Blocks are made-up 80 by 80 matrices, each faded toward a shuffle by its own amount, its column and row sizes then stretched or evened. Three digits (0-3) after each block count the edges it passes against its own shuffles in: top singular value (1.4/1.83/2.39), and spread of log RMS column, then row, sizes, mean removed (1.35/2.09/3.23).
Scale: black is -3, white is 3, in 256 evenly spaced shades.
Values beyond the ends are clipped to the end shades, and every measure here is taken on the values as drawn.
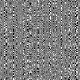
3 3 0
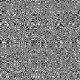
3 1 2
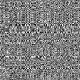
3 0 2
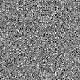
2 1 0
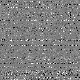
0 1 3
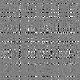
3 2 3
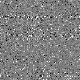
1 1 2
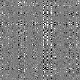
3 3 2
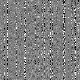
2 3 0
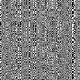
3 3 0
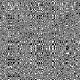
3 2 2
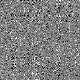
2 2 1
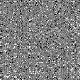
2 1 1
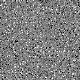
0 1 1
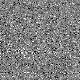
1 0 2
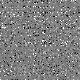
0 1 2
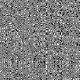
2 2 1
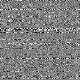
2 0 3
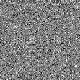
2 0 0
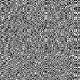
3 2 1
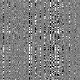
3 3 1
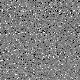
1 0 1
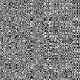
3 2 1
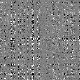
2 3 2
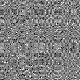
3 0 0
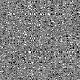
2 1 1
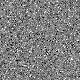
1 0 0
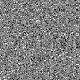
2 0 1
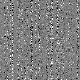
0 3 0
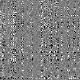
2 3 2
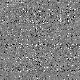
0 1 2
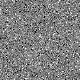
0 1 0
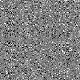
2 1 1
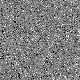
0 0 1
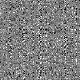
2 2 1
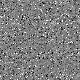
0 0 1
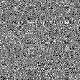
2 0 1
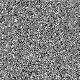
0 1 0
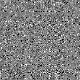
2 1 2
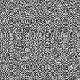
3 1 0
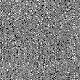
2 1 0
